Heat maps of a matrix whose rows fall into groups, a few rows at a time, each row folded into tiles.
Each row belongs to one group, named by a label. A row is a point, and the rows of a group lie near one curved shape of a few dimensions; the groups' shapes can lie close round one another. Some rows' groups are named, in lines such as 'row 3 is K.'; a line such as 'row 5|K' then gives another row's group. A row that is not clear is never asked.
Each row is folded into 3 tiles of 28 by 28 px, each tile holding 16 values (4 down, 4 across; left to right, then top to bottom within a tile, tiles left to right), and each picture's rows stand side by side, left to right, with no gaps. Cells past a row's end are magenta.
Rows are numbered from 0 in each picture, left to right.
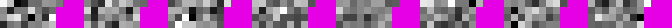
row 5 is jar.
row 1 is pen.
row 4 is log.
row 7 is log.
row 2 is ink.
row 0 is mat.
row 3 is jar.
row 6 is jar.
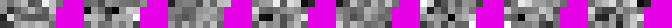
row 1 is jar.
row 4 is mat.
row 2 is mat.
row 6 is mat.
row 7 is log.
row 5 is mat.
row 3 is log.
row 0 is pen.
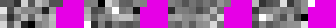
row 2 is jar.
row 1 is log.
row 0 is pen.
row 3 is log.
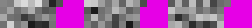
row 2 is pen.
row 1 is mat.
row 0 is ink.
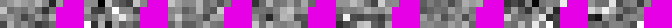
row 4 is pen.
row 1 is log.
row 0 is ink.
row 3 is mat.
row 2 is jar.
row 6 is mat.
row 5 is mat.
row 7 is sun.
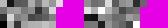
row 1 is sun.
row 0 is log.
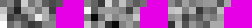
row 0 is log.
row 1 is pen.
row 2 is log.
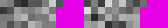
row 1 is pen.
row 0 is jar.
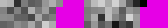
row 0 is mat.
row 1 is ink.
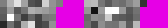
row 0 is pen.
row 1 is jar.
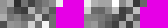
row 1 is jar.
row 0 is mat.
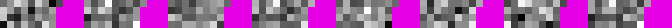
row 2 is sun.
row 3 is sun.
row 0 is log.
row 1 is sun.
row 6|mat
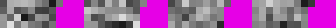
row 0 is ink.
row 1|pen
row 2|mat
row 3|ink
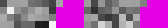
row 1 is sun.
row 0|pen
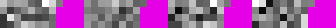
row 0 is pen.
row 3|mat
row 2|pen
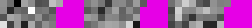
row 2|pen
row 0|log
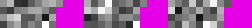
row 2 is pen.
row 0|mat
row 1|sun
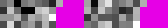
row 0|jar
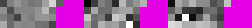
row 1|mat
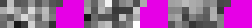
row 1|sun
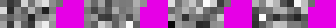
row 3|pen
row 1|sun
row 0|pen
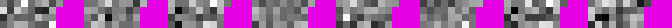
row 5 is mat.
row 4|pen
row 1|ink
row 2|pen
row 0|sun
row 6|pen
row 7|log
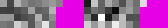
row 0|sun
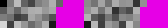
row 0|mat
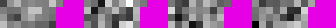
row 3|log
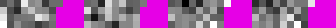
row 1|pen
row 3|mat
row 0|log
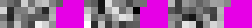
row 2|sun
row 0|pen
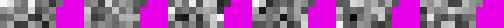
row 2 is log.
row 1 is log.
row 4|mat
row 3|mat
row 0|jar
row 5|pen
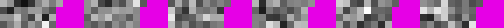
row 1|jar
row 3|sun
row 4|jar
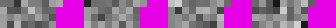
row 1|mat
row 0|log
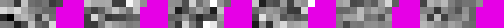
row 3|log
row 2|pen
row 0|sun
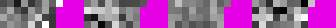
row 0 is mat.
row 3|jar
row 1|sun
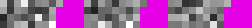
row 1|sun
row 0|sun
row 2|mat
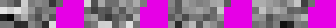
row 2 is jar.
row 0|sun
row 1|sun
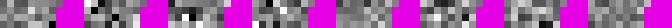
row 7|log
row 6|pen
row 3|log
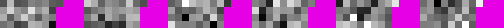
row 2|mat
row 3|pen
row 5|mat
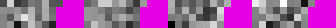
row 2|log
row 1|ink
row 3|jar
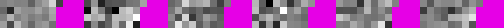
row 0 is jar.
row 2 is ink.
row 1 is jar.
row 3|log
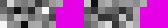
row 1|sun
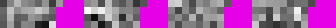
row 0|pen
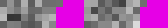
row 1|mat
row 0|log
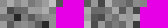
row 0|mat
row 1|log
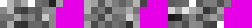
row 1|mat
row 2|sun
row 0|jar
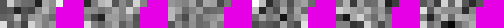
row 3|mat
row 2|log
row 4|sun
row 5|pen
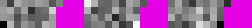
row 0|log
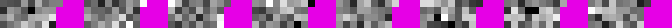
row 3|mat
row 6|jar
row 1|mat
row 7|sun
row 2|mat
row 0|jar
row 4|log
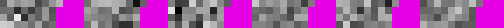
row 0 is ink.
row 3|jar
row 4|jar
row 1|ink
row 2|pen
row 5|mat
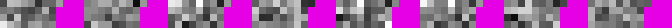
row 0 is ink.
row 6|sun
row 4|sun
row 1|ink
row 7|log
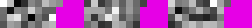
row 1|sun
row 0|mat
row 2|pen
